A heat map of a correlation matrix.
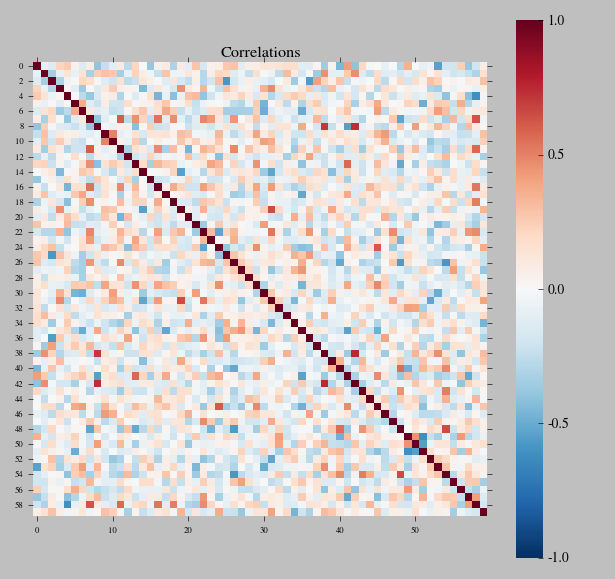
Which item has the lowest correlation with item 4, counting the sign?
58
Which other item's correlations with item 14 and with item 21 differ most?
30
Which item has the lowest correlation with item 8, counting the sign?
41
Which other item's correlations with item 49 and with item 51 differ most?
50
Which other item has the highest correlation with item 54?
48
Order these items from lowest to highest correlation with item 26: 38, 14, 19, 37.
38, 19, 14, 37
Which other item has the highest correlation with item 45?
24
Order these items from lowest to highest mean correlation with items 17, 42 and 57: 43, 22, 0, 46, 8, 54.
0, 46, 43, 22, 54, 8
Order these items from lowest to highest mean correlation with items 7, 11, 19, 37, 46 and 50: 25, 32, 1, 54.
1, 54, 25, 32
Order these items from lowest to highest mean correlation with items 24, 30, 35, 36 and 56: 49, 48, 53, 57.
53, 57, 48, 49
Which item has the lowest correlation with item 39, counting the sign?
14
